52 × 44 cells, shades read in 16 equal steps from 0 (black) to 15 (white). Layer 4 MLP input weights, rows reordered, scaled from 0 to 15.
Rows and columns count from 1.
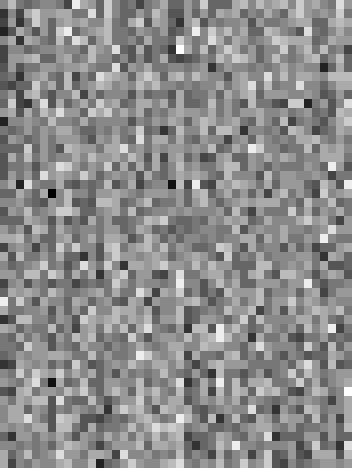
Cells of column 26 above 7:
32
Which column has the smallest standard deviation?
6
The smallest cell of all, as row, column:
22, 7
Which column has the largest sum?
23
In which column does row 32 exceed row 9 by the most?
3
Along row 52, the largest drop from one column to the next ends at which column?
13
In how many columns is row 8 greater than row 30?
17
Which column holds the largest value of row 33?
18
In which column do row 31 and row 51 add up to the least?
35
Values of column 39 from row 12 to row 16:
2 9 8 8 10
